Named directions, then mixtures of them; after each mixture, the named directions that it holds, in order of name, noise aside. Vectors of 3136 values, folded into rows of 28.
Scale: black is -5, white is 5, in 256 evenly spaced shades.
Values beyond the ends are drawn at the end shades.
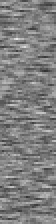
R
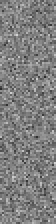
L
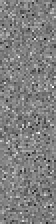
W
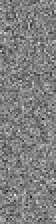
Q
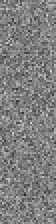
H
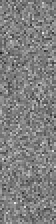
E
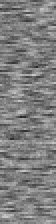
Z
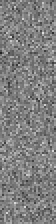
E.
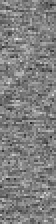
H, R.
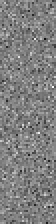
W.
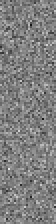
E, Q.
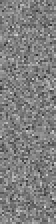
L.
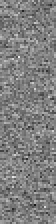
L, R, W.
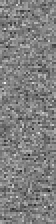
H, R, W.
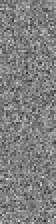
H, L, Q.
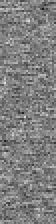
H, R, Z.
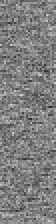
H, R, Z.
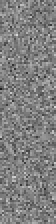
L.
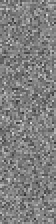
H.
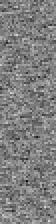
L, Z.
